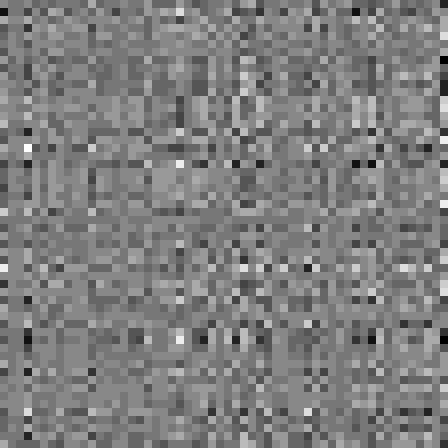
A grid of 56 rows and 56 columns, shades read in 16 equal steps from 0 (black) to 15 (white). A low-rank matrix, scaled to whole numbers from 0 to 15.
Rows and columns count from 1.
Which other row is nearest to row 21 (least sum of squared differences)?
43
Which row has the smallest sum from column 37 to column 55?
21
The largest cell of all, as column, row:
4, 19
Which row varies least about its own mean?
28
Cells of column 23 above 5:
44
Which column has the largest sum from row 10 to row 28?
56
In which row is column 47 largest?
37
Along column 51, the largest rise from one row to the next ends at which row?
34
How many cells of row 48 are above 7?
21
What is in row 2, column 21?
10
